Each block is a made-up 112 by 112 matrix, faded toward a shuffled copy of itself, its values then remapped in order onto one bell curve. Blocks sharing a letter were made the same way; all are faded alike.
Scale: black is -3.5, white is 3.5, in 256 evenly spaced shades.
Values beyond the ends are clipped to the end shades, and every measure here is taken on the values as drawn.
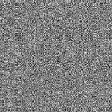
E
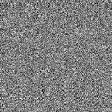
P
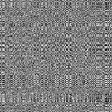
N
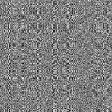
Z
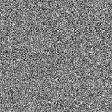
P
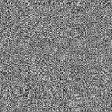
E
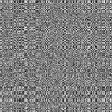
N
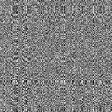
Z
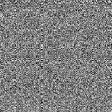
E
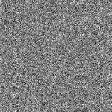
P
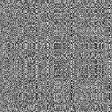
Z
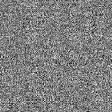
P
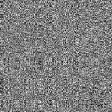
E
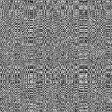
N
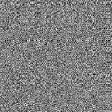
E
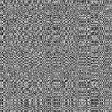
N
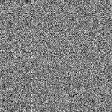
P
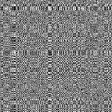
N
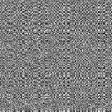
N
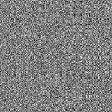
E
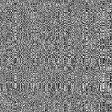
Z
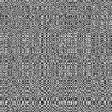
N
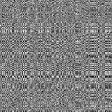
N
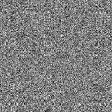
P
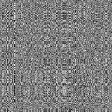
Z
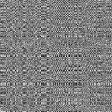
N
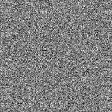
P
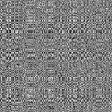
N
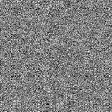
P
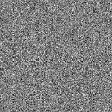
P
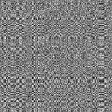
N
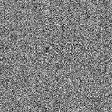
P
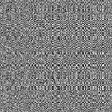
N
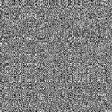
E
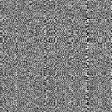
Z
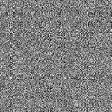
E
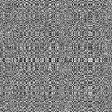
N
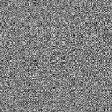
E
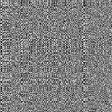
Z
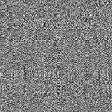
E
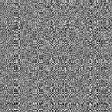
Z
